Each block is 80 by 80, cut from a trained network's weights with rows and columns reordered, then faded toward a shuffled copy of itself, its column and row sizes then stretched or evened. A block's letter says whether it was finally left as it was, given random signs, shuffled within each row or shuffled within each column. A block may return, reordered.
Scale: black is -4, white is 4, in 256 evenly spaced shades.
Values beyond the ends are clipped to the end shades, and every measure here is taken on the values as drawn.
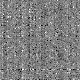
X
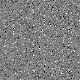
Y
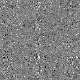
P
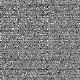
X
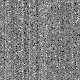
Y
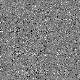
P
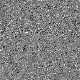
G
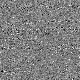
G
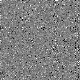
P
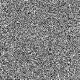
P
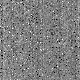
Y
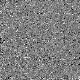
P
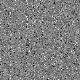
Y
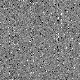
Y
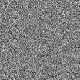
X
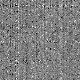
X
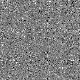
P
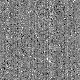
Y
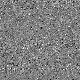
G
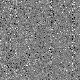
Y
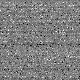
G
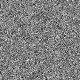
G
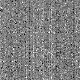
X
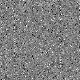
Y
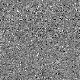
P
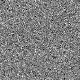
Y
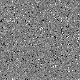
P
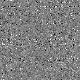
P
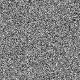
Y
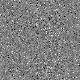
Y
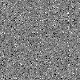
P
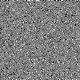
G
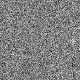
P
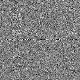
P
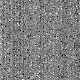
X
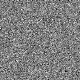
G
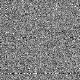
P
